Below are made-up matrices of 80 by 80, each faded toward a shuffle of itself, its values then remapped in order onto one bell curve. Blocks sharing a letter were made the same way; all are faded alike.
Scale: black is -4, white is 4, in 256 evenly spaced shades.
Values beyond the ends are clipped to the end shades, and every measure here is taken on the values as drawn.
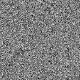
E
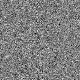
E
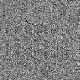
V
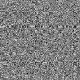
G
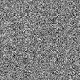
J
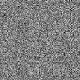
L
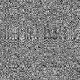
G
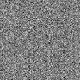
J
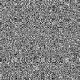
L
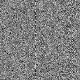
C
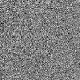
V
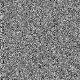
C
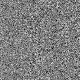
E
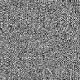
L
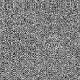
L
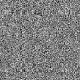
L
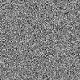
J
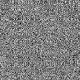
G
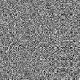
G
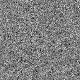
E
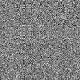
V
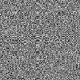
G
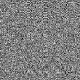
L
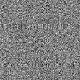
L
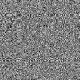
G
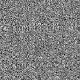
V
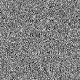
J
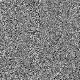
C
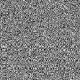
G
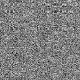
J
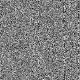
C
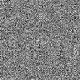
J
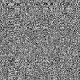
G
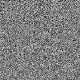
J
